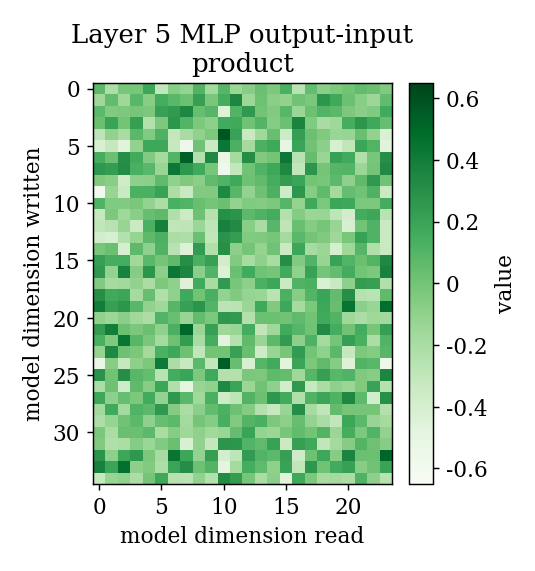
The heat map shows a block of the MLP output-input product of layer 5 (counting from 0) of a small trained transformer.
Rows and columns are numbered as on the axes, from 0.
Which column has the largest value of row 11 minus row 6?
10
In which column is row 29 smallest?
19
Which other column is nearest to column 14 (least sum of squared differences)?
13
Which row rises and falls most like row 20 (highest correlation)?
1
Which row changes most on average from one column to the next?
24
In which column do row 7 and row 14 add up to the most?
8
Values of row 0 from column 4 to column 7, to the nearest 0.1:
0.2 -0.3 -0.1 -0.1
